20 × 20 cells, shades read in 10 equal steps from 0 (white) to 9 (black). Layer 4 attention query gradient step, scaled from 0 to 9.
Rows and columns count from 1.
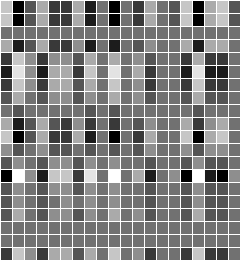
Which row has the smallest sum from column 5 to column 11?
14
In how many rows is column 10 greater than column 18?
7
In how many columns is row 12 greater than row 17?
7
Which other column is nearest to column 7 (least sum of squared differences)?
13
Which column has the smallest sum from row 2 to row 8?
2
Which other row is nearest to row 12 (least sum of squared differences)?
9
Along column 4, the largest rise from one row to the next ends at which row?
5
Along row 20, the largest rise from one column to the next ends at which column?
18
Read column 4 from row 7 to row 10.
7 6 5 3
